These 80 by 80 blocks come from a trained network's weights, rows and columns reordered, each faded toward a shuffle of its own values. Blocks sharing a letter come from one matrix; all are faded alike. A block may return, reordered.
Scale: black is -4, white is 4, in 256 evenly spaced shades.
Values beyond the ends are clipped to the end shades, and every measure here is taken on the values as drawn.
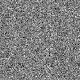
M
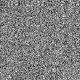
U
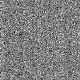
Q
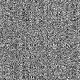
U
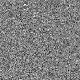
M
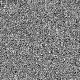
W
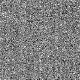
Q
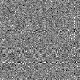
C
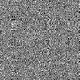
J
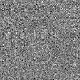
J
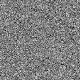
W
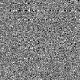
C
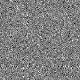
J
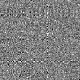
C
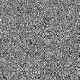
J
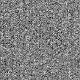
Q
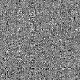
J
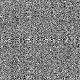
U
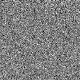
M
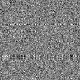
C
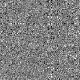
J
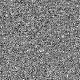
M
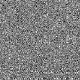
J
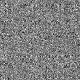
Q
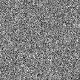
M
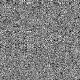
U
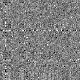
C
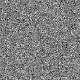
J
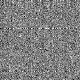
U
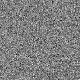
M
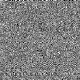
C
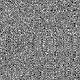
J
